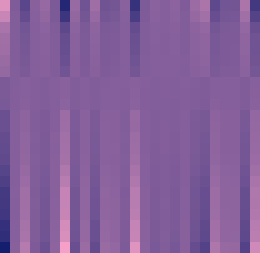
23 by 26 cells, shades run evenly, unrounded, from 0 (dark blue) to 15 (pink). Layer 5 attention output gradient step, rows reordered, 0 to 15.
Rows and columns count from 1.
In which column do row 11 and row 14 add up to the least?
1
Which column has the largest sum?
7
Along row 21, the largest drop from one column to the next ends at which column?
8
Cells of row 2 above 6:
21
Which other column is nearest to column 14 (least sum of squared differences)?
26
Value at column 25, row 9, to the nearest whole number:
7
